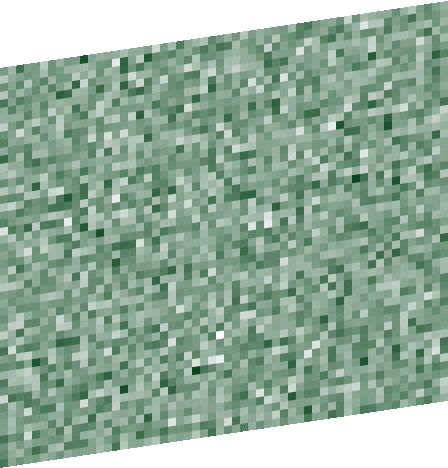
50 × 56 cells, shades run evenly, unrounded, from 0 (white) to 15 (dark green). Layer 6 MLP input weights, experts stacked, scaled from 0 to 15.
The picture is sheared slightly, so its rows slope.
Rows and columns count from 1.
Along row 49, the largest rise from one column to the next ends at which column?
30
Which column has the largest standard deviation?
11
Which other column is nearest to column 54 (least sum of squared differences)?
7
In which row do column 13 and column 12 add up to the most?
23
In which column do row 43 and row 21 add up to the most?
45
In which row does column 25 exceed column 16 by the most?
42
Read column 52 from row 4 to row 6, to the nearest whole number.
6 8 9
